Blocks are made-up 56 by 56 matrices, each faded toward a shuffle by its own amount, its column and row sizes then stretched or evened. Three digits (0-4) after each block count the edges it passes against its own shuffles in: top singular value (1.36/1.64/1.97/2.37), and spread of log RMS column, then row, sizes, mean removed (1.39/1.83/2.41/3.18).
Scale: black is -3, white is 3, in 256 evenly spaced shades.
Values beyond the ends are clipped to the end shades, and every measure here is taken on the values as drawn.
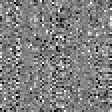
3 3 0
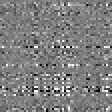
3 2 4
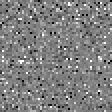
0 1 2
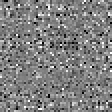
2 1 2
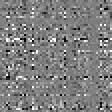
1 3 4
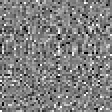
3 1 1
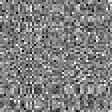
4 1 0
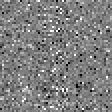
1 2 0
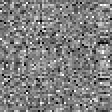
3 0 1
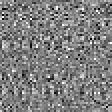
3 1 2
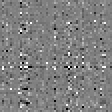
2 3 2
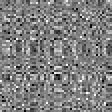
4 0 2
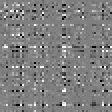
4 3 4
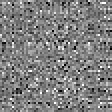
3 2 2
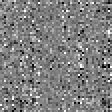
1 3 1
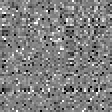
3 1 1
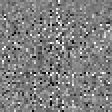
0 3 2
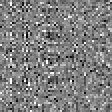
3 2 0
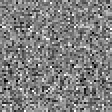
1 0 1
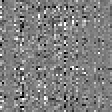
0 4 2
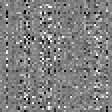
2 4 2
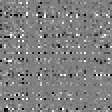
0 3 4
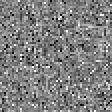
1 0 0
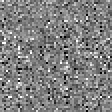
1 2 1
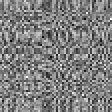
4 1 1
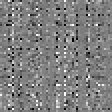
3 4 3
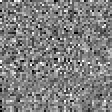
2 1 2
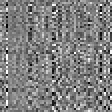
4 4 1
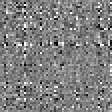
3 3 3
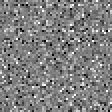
2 0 1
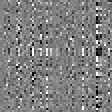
4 4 1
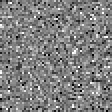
0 2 1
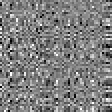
4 3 1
